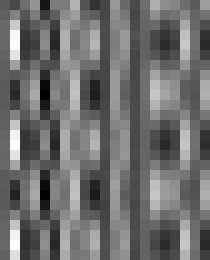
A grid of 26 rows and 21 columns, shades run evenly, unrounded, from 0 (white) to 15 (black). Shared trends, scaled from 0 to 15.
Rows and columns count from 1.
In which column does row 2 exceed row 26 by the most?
2
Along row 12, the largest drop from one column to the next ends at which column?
12
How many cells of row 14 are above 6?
17
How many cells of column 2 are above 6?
12
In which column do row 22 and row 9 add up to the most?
5
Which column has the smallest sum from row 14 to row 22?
8
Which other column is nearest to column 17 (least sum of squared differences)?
21
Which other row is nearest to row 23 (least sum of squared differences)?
3
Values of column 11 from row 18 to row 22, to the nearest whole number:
11 11 11 11 11
